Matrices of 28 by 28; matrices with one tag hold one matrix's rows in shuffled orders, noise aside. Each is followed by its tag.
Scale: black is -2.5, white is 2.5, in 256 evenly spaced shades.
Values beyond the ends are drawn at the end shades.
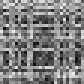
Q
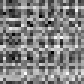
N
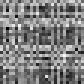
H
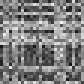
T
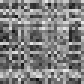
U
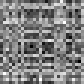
T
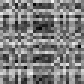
Q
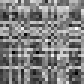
U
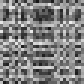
Q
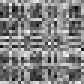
U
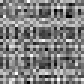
H
